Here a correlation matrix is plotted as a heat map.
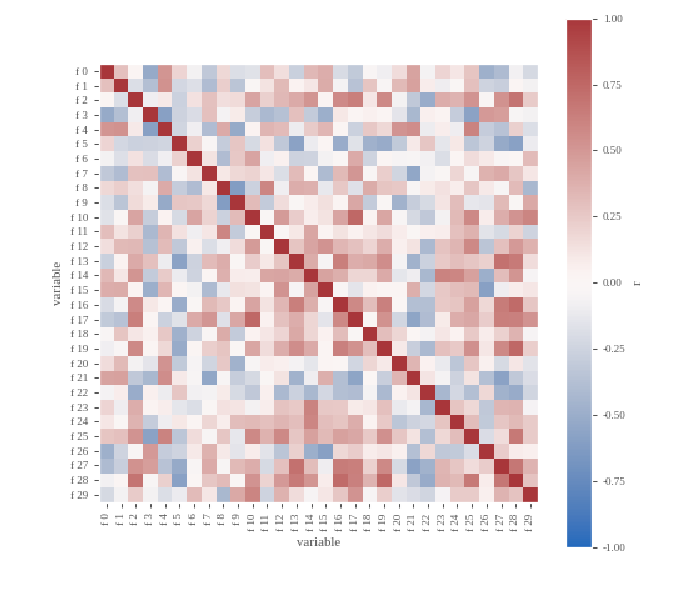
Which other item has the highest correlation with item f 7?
f 17
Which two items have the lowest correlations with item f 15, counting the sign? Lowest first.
f 26, f 3
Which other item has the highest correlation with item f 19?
f 28
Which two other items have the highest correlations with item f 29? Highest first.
f 10, f 17
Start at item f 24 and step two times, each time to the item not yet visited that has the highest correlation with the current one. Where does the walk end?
f 23
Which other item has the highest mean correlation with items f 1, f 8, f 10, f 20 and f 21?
f 4
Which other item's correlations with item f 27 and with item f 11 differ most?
f 3
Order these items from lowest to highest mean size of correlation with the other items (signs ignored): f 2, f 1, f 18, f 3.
f 18, f 1, f 3, f 2
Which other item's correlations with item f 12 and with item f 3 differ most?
f 25
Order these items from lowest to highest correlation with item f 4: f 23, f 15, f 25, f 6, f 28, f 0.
f 6, f 23, f 28, f 15, f 0, f 25
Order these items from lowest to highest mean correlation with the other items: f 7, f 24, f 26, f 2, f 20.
f 26, f 20, f 7, f 24, f 2
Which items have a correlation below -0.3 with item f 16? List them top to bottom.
f 5, f 21, f 22
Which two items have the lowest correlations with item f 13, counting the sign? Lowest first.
f 5, f 21
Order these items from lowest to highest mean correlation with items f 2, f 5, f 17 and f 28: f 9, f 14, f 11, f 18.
f 18, f 11, f 9, f 14
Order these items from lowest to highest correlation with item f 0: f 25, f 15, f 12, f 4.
f 12, f 25, f 15, f 4
